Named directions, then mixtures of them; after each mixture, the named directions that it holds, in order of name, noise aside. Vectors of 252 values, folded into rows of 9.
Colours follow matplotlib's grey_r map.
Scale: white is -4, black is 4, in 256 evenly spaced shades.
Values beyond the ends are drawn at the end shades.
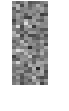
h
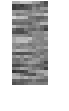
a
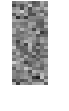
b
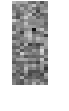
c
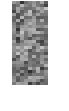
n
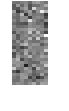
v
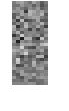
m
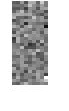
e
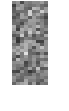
m, n, v.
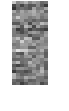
a, h, m.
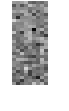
b, c.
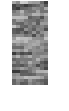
a.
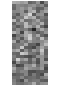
c, m.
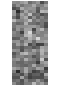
c, v.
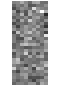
m, v.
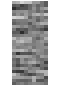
a.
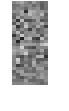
m.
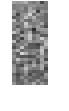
c, m.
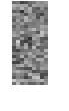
a, b, m.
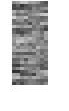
a.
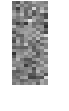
e, v.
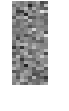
b, e, v.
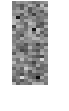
b, c, m.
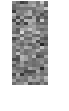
e, m, n.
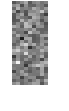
h, m, v.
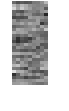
a.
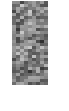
n.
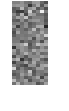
b, m, v.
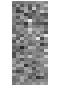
m, v.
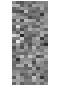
b, h, m.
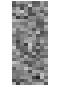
b.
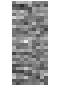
a, b.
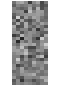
m.
